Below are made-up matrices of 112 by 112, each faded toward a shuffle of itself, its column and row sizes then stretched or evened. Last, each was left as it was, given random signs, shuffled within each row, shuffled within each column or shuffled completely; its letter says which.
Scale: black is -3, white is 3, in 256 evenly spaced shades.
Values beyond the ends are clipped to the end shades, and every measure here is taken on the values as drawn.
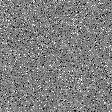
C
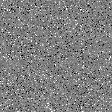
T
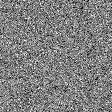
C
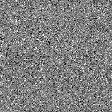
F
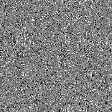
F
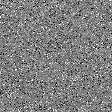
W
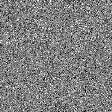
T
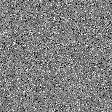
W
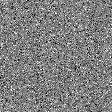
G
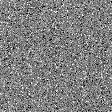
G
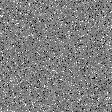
C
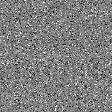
F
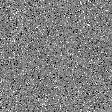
G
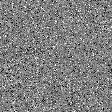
G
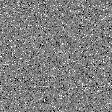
T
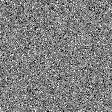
C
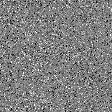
W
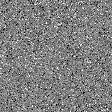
W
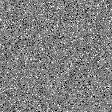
W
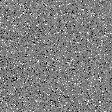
T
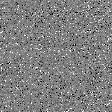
F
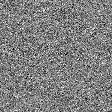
W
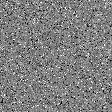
C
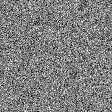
C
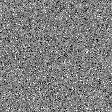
W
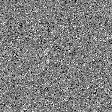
W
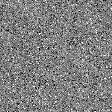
G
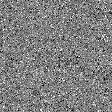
T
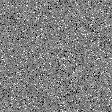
G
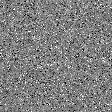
W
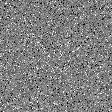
C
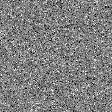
G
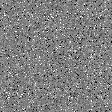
T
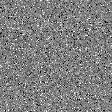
F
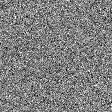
C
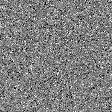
C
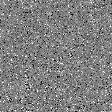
T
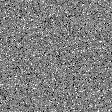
C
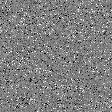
W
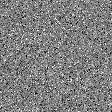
C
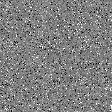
T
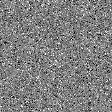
G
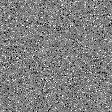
W
